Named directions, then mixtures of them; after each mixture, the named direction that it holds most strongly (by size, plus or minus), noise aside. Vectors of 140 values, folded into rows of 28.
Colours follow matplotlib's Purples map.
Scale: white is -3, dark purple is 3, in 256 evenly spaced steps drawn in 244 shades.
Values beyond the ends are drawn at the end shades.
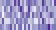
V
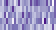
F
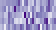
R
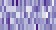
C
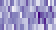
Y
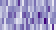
R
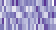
C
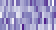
F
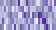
Y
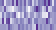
C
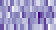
Y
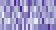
V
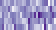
Y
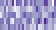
C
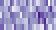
Y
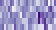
Y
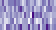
R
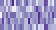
Y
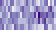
Y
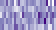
Y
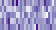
C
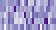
R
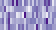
C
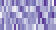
Y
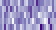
R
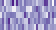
C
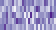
R
